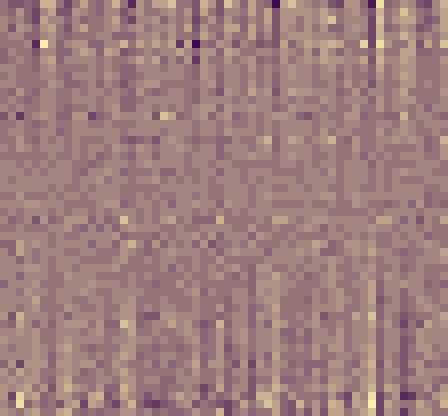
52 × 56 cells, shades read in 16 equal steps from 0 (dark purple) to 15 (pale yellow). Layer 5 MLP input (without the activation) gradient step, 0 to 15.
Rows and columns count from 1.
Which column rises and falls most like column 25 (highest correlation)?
5
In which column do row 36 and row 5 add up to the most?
51
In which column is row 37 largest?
47
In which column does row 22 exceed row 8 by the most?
25
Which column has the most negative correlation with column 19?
3
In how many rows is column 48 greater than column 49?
22
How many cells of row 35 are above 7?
30
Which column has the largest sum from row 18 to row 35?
45
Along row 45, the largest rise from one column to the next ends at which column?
35
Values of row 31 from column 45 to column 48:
9 8 9 7
